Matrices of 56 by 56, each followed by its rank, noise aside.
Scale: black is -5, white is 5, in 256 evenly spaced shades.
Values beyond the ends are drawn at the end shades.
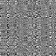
three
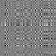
two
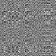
four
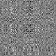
five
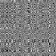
three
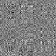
six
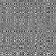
three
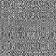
four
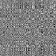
five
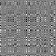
two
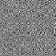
four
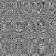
four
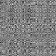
six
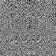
five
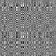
two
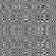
two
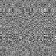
five
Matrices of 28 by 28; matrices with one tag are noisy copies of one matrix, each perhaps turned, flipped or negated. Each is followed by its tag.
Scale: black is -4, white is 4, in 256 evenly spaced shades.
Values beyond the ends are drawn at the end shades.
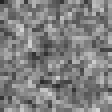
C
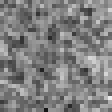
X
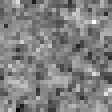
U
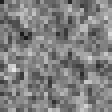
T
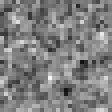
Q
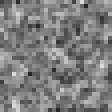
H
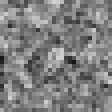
H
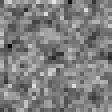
H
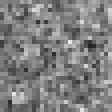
Q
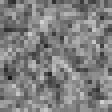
Q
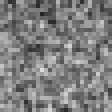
X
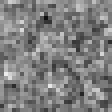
Q
